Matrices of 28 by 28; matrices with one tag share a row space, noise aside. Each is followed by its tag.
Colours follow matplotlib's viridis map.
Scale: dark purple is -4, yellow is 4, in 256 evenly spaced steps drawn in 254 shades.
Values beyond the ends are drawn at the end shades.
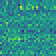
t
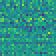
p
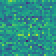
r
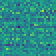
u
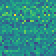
u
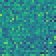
u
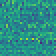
t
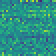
t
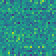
p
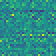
p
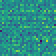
t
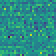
p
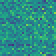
p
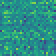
u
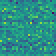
r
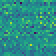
u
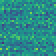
p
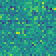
p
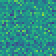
p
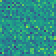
u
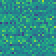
p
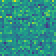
r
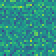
p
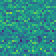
r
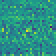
p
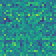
r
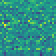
r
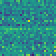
u
